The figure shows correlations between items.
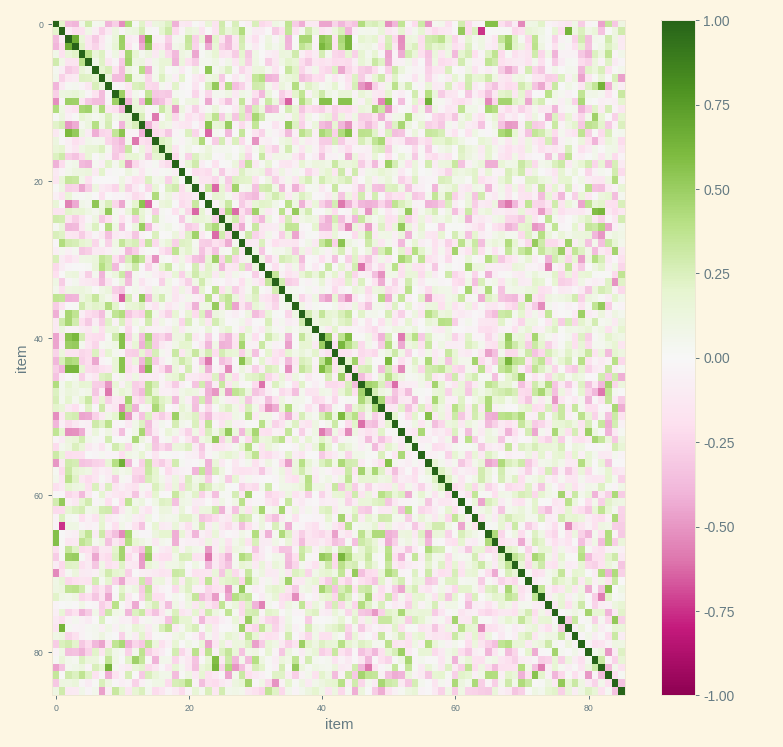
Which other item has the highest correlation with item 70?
45
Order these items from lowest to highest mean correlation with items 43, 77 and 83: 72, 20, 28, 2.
20, 2, 72, 28
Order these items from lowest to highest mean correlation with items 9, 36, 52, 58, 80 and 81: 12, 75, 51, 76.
76, 51, 12, 75
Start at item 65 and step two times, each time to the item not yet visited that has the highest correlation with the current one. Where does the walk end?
66
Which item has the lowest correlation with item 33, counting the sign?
84
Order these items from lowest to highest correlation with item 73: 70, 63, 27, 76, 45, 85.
70, 45, 85, 76, 63, 27
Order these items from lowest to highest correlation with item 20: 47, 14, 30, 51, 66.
30, 66, 51, 47, 14
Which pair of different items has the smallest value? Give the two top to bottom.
1, 64
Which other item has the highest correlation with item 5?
11
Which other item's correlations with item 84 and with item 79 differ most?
7
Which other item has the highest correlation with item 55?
52
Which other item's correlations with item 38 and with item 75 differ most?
2
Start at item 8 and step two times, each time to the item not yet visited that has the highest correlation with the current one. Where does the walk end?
24
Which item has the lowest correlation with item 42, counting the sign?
65
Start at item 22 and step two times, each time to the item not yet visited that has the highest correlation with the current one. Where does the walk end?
49
